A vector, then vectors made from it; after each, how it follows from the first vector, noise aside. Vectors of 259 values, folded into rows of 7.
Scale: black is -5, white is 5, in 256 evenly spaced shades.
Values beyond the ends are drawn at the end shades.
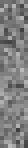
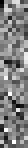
reversed, scaled up.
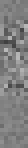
partly zeroed.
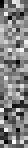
reversed, scaled up.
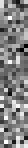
reversed, negated, scaled up.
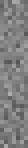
reversed, shrunk.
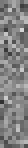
sign-scrambled.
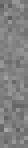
reversed, shrunk.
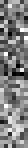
wrapped around, scaled up.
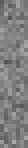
reversed, shrunk.
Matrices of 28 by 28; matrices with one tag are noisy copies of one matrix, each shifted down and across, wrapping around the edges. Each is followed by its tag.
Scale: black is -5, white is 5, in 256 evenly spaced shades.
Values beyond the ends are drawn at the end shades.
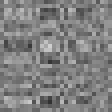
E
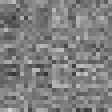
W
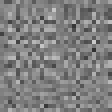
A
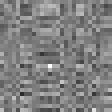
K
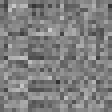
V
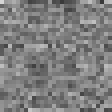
W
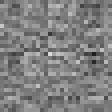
W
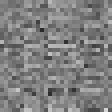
W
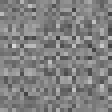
A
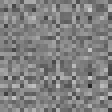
A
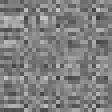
K
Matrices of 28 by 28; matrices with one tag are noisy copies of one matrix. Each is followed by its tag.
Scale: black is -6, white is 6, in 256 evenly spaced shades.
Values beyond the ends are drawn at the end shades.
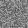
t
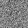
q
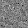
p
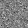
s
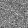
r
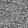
r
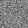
s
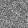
r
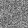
p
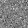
q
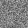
t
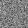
s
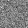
r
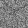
t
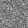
r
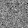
s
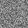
q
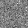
t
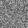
t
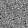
t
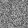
q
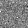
t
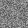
r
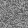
p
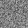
t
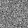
q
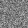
q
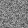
s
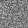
s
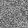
p
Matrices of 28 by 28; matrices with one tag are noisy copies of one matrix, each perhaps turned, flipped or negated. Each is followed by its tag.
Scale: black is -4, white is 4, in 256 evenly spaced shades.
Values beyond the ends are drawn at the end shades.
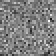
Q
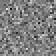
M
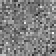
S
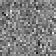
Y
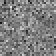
S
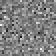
M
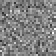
Y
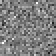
Y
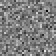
M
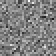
Y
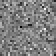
Q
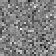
Q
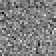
Y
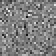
Q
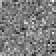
S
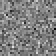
Y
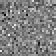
Y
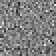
Y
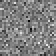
Q
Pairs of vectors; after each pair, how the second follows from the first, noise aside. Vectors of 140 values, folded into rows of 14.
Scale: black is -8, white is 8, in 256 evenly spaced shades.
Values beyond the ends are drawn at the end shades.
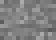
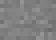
shrunk.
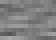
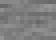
reversed, negated, shrunk.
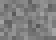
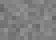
reversed, negated, shrunk.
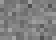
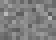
wrapped around, negated.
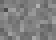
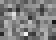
wrapped around, negated, scaled up.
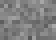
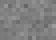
shrunk.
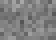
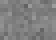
reversed, negated, shrunk.
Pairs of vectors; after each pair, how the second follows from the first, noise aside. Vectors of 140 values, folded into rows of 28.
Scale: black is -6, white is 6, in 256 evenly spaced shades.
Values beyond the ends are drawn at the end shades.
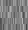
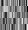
wrapped around, negated, scaled up.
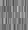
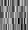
wrapped around, negated, scaled up.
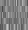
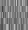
copied.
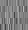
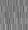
negated, shrunk.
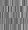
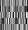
wrapped around, negated, scaled up.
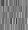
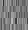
sign-scrambled.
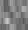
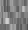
copied.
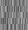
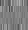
wrapped around, negated, partly zeroed.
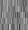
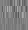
wrapped around, negated, partly zeroed.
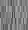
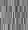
negated.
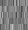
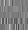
wrapped around, negated, partly zeroed.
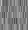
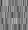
negated.
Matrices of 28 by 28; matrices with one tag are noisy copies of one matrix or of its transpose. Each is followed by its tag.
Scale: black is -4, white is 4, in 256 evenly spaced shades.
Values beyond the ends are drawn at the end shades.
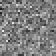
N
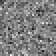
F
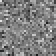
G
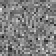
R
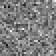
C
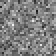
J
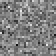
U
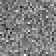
C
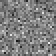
R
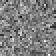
J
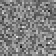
R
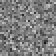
R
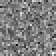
U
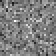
F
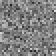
U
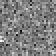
U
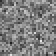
F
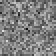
N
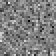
U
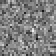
F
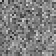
N
